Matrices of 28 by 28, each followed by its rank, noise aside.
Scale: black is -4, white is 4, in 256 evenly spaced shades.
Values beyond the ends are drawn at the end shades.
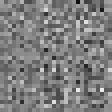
four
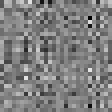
three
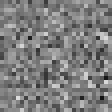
six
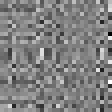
three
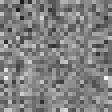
eight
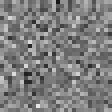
eight
